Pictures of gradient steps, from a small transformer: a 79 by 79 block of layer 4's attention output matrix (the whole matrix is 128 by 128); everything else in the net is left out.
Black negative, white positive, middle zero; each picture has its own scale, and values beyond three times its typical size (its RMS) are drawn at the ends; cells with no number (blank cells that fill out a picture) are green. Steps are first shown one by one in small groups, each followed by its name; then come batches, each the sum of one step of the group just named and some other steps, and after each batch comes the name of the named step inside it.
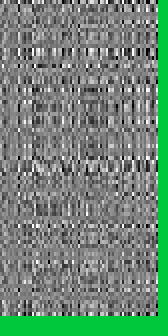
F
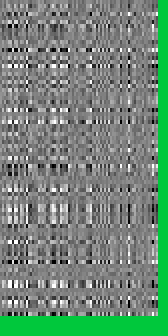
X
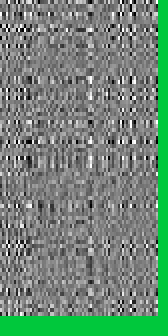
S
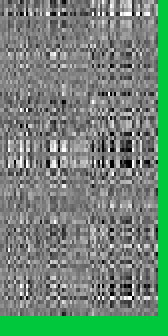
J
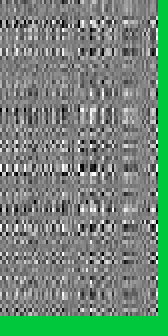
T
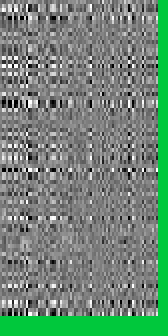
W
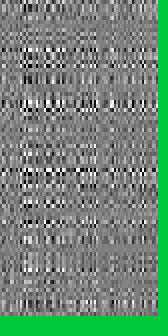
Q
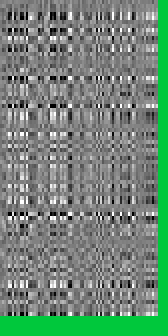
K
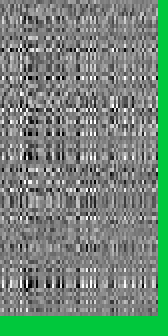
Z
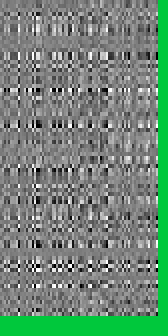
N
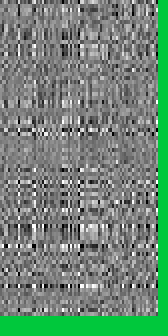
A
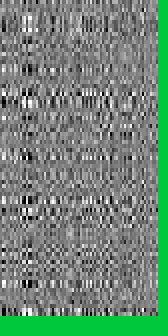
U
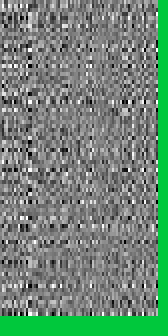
W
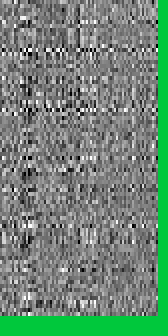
Q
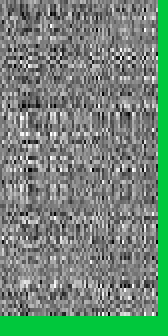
K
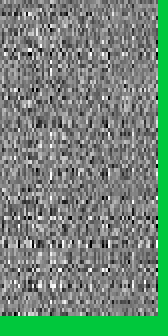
N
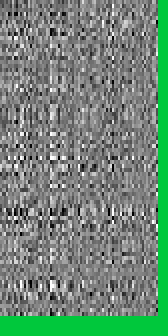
T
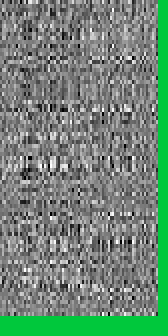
A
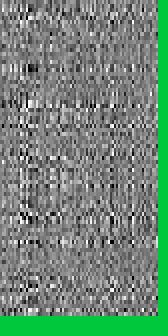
U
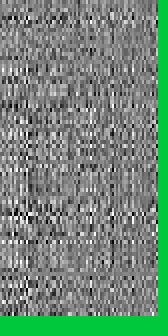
T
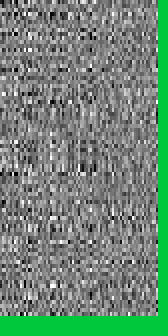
T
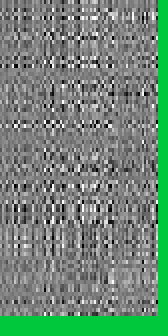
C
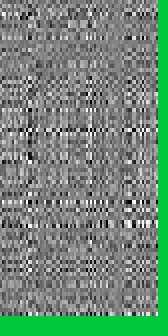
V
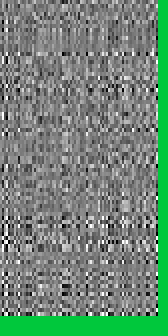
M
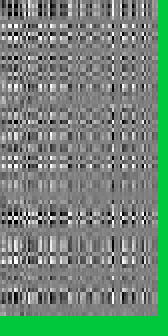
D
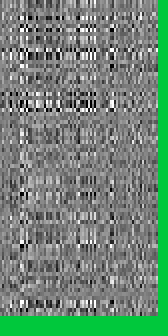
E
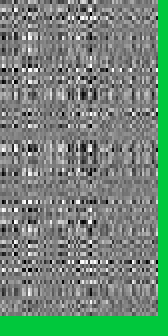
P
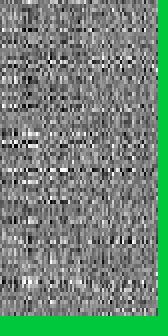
C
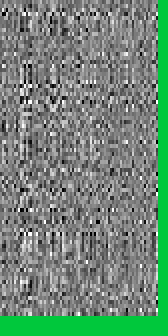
C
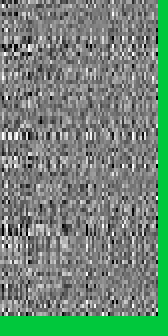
M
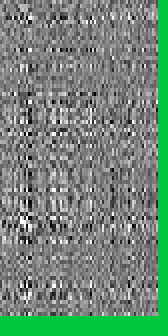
V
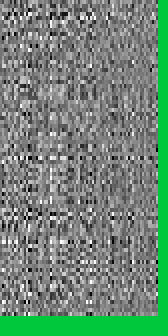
P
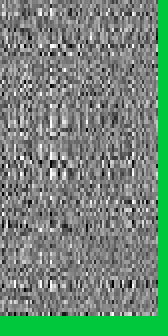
V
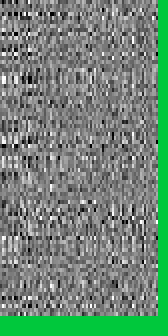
D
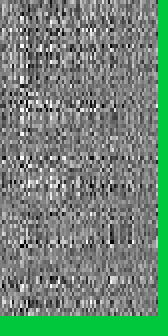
E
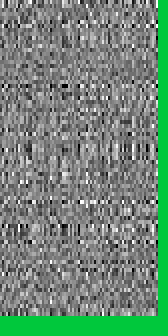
V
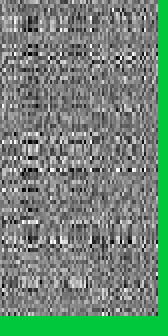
M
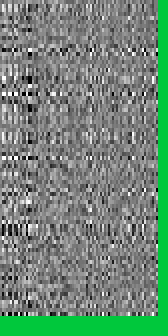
M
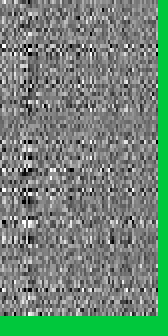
E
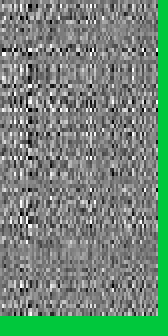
V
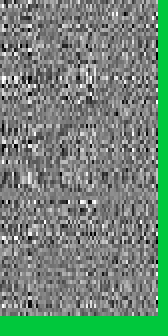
C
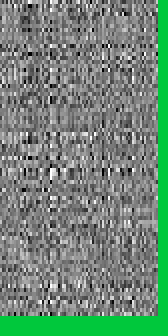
V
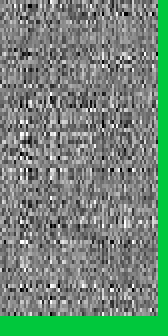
V
